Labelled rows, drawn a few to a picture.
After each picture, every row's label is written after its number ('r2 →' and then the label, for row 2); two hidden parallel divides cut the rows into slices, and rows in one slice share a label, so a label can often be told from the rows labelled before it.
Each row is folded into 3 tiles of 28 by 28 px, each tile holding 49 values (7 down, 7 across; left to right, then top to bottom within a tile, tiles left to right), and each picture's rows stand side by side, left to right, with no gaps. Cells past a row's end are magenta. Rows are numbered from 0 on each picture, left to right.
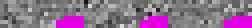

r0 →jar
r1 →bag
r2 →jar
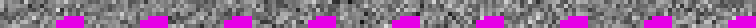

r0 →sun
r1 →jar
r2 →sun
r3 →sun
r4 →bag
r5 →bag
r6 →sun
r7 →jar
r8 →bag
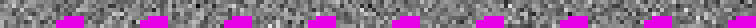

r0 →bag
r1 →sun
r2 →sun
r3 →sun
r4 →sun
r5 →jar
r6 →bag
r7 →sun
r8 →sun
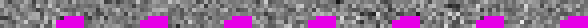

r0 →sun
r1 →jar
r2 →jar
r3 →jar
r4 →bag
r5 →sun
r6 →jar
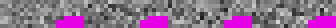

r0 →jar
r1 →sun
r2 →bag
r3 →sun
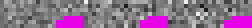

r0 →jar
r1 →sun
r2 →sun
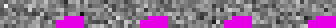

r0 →bag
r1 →sun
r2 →bag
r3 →bag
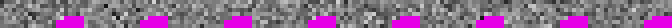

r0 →bag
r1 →bag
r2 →jar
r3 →bag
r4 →sun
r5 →sun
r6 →bag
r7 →jar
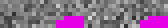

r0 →jar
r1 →bag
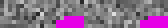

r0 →bag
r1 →sun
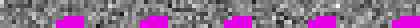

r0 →sun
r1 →bag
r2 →bag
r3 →bag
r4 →sun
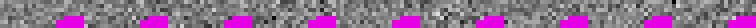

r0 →jar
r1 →jar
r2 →jar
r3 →sun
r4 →jar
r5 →bag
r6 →jar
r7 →jar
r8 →bag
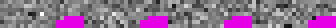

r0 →bag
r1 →sun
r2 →sun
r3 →sun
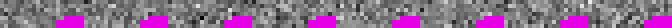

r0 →jar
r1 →bag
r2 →bag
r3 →bag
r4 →bag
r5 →jar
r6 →bag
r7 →sun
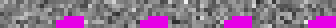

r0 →jar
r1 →bag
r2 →sun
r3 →sun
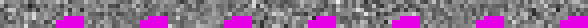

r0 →sun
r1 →jar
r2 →jar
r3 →sun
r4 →sun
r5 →jar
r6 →bag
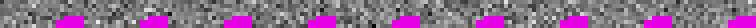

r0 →bag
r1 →bag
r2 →jar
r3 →sun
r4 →sun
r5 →sun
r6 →sun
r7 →jar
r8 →jar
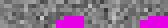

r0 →jar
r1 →jar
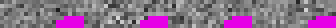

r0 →jar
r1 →sun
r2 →sun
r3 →jar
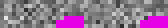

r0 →bag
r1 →sun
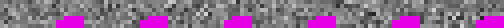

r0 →jar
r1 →jar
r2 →sun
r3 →jar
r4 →bag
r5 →sun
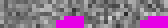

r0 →jar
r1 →sun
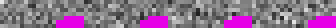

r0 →sun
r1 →bag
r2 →bag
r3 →sun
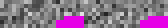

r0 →sun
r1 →sun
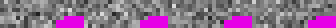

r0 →bag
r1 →bag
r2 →bag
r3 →sun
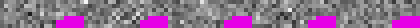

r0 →bag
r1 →sun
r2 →jar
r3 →bag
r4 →jar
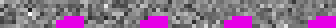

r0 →sun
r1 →sun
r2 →bag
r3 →jar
